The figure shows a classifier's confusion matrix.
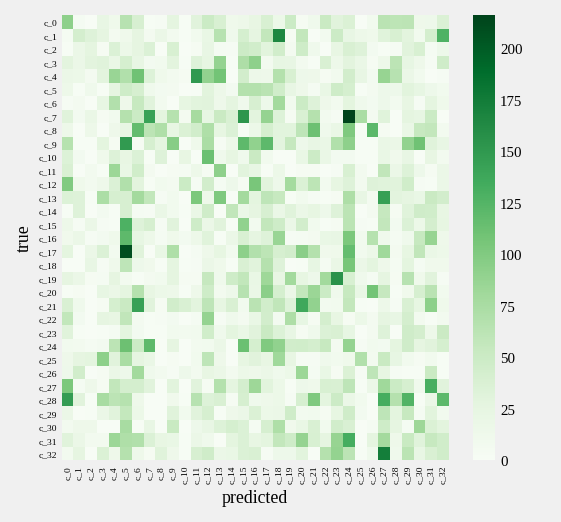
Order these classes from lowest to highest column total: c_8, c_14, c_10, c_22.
c_10, c_8, c_14, c_22
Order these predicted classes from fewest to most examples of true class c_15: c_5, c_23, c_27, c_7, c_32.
c_23, c_32, c_7, c_27, c_5
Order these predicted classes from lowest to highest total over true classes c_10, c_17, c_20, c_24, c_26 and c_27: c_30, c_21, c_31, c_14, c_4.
c_14, c_30, c_4, c_21, c_31
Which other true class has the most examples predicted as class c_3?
c_25
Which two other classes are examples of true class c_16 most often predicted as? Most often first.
c_5, c_24
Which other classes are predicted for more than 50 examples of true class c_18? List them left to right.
c_5, c_17, c_24
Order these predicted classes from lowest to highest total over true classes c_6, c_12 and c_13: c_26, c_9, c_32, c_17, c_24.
c_9, c_26, c_32, c_17, c_24
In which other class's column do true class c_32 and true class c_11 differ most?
c_27
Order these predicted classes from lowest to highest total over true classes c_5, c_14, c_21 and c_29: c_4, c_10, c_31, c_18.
c_10, c_4, c_18, c_31
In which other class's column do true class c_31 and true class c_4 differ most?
c_11
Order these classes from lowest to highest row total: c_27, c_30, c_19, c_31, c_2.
c_2, c_30, c_19, c_27, c_31
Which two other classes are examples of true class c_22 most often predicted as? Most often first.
c_12, c_19
